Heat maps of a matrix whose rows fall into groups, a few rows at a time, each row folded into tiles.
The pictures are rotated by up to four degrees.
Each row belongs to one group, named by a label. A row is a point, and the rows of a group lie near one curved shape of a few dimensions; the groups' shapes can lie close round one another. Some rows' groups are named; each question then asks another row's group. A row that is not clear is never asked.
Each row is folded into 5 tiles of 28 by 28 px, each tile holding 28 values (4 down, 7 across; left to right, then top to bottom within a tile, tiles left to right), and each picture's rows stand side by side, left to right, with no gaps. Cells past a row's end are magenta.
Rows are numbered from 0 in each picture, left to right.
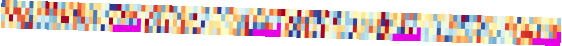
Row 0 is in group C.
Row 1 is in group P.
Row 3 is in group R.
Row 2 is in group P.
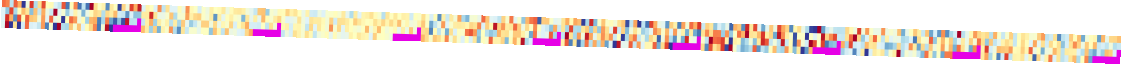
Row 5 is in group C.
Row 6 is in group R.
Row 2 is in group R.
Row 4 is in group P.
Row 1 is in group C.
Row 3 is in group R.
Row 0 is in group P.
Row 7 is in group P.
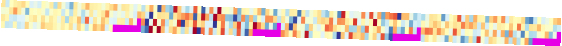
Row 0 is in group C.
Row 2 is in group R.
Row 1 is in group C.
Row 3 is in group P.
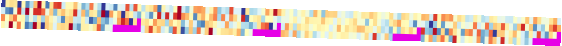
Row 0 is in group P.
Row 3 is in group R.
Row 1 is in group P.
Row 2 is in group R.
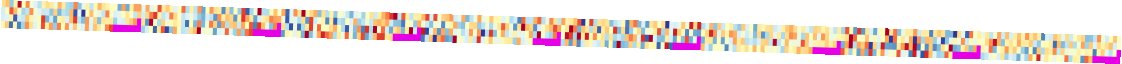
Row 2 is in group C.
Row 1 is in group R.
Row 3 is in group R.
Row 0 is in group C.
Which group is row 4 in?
P
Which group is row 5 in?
R
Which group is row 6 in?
C
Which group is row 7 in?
R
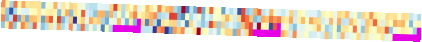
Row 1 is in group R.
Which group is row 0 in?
R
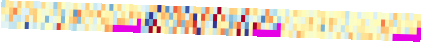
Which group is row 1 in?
C
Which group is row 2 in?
R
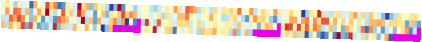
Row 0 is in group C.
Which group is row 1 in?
R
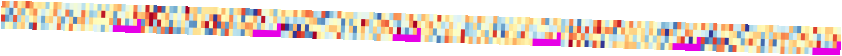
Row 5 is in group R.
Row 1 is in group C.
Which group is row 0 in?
R
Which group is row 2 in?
R
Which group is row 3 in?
C
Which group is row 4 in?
P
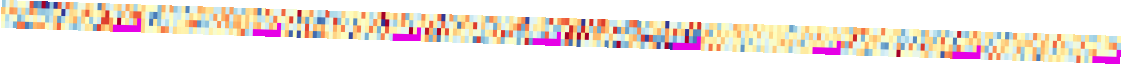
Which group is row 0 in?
R
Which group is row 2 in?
P
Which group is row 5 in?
P
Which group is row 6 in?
R
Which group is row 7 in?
C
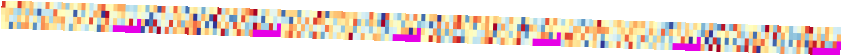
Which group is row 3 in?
P
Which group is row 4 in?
P
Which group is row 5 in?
P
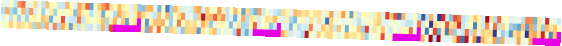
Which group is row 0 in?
P
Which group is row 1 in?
C
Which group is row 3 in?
P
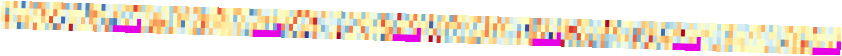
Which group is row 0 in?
P
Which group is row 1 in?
C
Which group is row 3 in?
P
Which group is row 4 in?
C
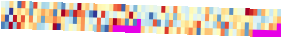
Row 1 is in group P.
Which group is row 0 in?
C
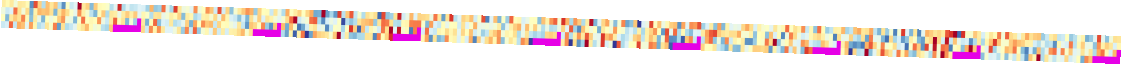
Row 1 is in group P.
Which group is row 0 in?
C
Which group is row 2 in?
R
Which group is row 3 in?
P
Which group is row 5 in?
R
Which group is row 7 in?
R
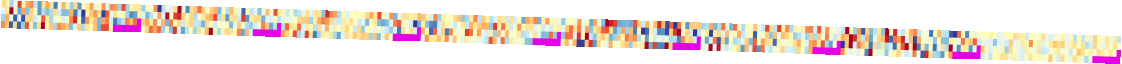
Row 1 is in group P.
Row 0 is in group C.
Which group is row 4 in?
R
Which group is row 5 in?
P
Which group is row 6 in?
C
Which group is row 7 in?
R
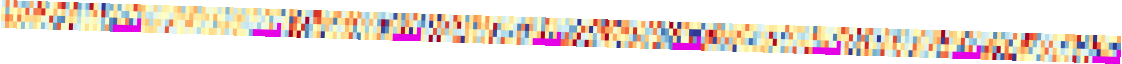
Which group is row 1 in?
R
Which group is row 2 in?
P
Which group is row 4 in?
R
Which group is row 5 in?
R
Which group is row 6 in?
P
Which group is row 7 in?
R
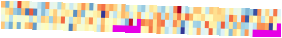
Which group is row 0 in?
P
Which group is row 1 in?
P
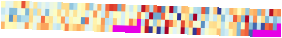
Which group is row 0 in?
P
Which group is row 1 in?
P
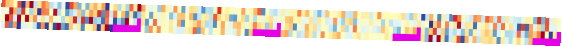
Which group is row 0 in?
P
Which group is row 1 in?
C
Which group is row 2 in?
C
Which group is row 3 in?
P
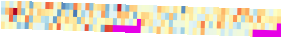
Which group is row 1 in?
P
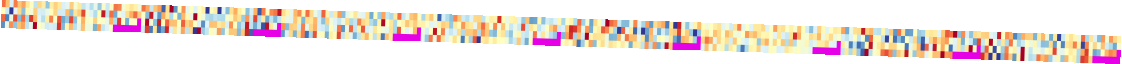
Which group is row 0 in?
R
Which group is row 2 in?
R
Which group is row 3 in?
C
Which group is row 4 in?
R
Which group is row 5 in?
P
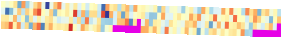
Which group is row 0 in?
P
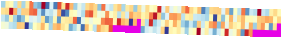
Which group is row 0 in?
R
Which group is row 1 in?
R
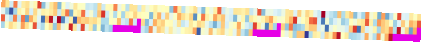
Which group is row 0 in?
R
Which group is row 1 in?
C
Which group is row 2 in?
R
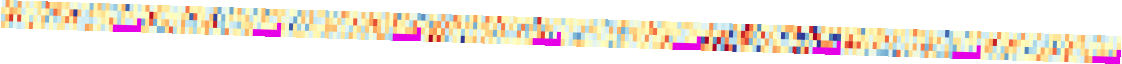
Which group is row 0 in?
C
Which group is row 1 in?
C
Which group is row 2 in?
R
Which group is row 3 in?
P
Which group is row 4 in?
R
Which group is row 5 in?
R
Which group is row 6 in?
P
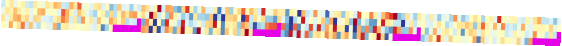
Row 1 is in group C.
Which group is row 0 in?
C
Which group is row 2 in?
C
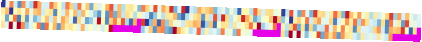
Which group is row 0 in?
P
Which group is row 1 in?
R
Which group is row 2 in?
P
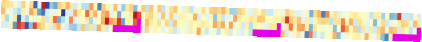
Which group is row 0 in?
R
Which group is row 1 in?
P
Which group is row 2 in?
C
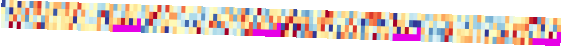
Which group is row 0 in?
P
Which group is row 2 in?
R
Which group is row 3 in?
C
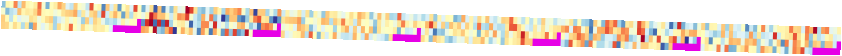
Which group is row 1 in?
R
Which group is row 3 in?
R
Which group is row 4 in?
C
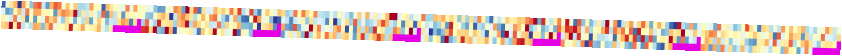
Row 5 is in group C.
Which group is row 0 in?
P
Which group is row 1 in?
R
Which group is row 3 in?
C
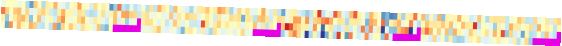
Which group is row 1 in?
P
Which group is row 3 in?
P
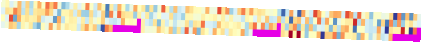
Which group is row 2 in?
P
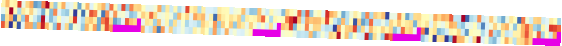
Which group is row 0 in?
C
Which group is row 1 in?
C
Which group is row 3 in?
R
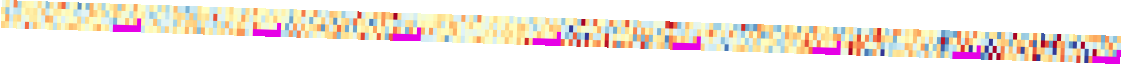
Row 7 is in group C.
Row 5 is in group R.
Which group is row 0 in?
P
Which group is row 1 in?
C
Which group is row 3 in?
R
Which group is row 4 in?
P
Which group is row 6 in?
P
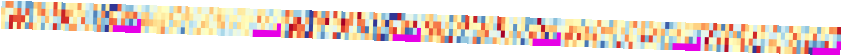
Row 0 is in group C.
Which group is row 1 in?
P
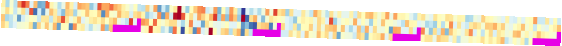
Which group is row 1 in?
P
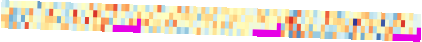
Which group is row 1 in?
P
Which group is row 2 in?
C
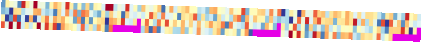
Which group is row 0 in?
P
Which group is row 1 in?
P
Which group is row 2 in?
P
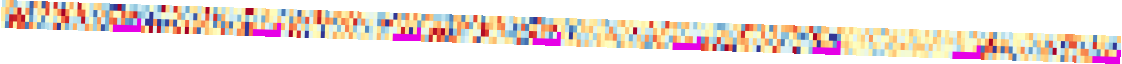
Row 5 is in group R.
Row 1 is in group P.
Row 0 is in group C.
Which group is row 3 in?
C
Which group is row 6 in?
P
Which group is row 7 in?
R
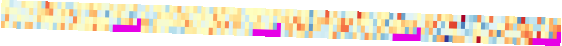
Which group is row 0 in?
R
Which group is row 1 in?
R
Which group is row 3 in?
R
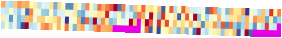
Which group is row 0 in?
C
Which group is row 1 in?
P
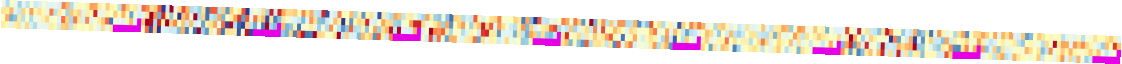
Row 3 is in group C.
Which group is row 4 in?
P
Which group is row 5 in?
P
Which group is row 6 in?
C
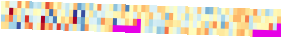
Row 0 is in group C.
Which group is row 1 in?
C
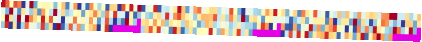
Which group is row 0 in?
P
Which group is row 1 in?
P
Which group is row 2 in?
C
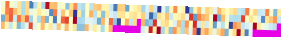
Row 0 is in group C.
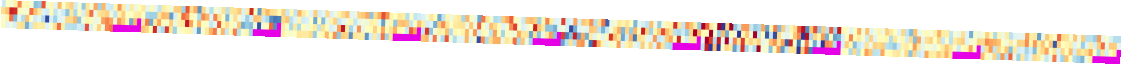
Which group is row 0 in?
R
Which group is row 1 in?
R
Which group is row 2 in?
P
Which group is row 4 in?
R
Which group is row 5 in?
P
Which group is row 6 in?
C
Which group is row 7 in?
C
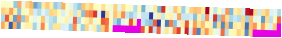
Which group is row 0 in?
C
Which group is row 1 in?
P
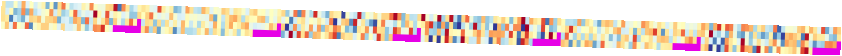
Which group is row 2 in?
C
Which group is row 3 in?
P
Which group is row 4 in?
C
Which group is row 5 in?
C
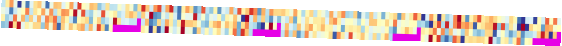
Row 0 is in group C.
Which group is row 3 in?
P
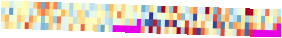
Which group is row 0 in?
R
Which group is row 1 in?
P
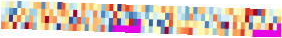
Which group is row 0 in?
R
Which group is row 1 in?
C
